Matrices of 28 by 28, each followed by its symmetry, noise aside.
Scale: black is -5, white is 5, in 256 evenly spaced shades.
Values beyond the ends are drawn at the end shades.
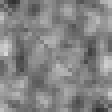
same after a half turn.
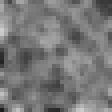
symmetric across the other diagonal.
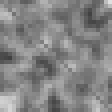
symmetric across the other diagonal.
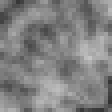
symmetric.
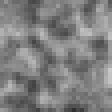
antisymmetric.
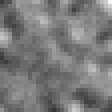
symmetric across the other diagonal.
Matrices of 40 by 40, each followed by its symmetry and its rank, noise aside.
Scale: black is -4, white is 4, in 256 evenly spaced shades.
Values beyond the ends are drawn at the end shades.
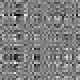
no symmetry, rank three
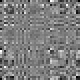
symmetric, rank three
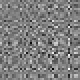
no symmetry, rank three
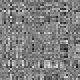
antisymmetric, rank four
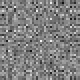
no symmetry, rank four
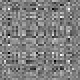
no symmetry, rank three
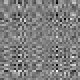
no symmetry, rank three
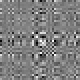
symmetric, rank two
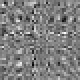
antisymmetric, rank four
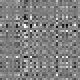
no symmetry, rank two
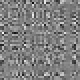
antisymmetric, rank four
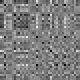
symmetric, rank three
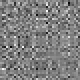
antisymmetric, rank four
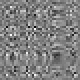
no symmetry, rank four
